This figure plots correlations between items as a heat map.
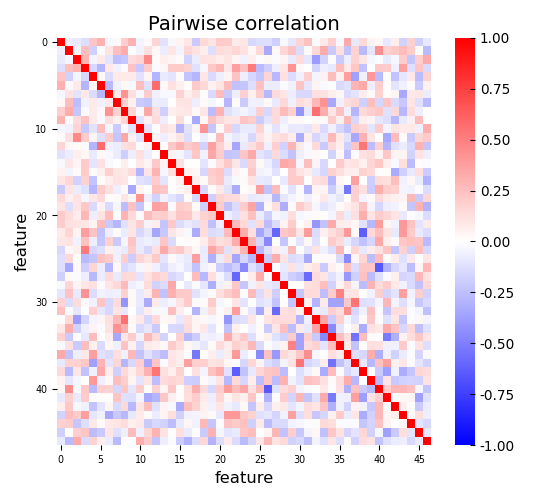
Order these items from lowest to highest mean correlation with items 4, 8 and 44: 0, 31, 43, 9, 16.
43, 16, 31, 9, 0
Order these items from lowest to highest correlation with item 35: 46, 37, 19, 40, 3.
37, 46, 19, 40, 3
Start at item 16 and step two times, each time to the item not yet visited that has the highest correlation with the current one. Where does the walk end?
30
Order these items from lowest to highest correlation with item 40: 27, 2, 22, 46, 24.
46, 27, 2, 24, 22
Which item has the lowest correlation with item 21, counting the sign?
32
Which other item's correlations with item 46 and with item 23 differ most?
26
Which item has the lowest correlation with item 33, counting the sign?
34
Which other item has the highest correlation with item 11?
2
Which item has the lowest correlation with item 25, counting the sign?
36
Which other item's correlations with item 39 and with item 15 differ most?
12
